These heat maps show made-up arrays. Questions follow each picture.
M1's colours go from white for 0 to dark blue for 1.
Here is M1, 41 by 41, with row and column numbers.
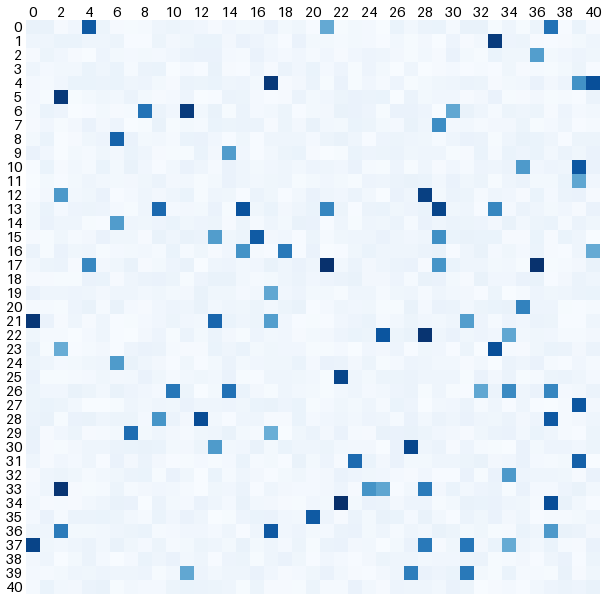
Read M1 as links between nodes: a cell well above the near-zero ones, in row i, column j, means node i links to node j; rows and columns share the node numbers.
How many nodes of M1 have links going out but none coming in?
4
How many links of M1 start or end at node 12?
3
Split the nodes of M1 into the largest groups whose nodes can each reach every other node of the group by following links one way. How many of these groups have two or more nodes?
2
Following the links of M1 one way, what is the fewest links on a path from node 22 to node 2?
3
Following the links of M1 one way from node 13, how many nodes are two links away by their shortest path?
10
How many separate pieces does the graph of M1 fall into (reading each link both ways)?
3
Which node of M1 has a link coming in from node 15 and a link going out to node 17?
node 29
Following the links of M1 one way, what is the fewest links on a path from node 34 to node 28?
2
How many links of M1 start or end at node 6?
6
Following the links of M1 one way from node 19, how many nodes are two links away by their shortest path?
4
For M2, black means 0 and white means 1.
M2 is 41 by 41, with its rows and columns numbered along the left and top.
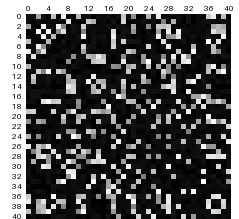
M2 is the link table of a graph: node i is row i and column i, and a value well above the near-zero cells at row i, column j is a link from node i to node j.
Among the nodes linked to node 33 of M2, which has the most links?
node 13
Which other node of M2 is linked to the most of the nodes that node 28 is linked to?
node 17
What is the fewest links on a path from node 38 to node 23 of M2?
3
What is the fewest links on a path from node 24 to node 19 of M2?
2
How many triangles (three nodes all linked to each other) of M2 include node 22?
8
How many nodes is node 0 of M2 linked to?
11
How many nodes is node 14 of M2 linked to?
10
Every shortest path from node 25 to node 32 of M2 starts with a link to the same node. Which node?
node 31
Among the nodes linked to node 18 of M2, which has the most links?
node 10
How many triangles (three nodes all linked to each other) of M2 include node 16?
3
